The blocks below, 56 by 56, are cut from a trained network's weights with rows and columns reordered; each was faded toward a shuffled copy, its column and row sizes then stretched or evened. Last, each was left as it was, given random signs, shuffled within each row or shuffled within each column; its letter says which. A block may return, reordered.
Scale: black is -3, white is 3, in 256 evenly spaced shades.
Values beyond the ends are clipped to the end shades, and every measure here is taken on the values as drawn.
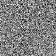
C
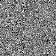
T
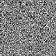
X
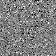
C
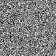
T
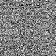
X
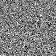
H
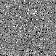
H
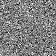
T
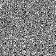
C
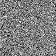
H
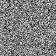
T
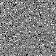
C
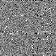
C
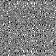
X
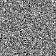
C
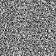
X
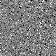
T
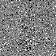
C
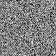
T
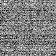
X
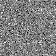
H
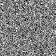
T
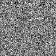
C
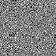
X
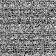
X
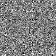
C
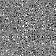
X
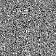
C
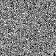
T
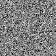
T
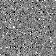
C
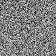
T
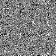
C
